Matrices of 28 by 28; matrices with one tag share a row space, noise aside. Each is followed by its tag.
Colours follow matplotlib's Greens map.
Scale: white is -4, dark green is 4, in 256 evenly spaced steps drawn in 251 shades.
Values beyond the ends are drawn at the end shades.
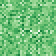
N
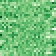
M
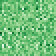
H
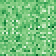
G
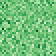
H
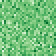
H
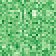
N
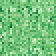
N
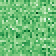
G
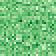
G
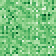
G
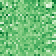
M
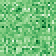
G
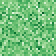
N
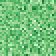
N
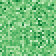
N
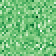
H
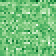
G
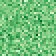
N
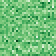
G
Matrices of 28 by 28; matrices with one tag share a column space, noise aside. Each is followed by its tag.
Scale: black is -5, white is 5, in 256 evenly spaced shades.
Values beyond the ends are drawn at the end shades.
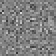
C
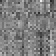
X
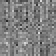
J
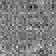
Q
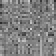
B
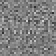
C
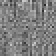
J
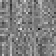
B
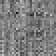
X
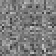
Q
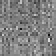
B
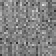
J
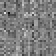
X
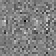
C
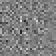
C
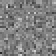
Q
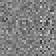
C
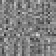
B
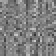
B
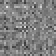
Q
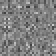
Q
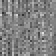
X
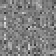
Q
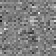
C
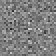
C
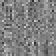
J
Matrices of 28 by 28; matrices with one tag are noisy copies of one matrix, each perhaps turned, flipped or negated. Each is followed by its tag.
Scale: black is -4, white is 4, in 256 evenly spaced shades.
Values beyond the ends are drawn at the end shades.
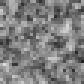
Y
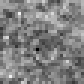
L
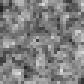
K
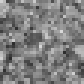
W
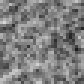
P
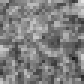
W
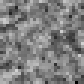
P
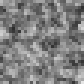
W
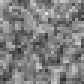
P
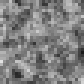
K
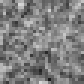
P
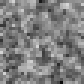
Y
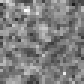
W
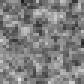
Y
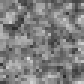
K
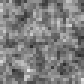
K
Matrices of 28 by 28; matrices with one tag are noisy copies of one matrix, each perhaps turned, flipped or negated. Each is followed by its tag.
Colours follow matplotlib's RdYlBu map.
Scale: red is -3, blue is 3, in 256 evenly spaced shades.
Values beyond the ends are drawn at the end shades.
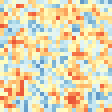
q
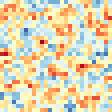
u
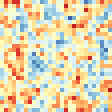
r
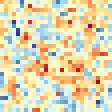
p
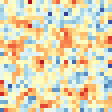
r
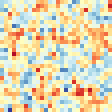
q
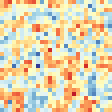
q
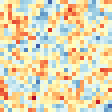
q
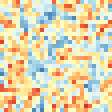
r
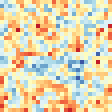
p
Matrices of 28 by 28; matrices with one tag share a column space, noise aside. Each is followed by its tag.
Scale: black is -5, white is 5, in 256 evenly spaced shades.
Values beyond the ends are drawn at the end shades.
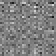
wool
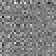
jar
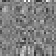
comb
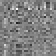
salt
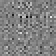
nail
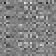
jar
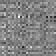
nail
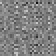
wool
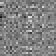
nail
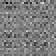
jar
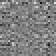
jar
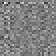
wool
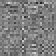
wool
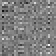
wool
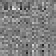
salt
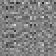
jar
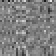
comb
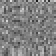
comb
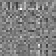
salt
